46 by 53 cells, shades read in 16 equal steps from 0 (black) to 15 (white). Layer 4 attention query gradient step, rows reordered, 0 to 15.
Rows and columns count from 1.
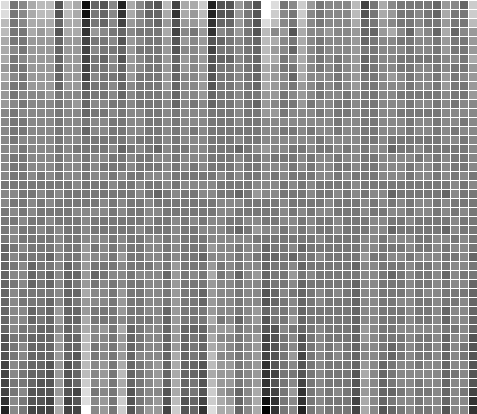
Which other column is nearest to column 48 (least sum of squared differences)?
45
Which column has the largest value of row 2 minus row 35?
30
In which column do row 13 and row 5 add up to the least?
10
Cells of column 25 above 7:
23
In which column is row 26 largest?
29
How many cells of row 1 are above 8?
20
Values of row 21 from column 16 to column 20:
8 7 7 8 7
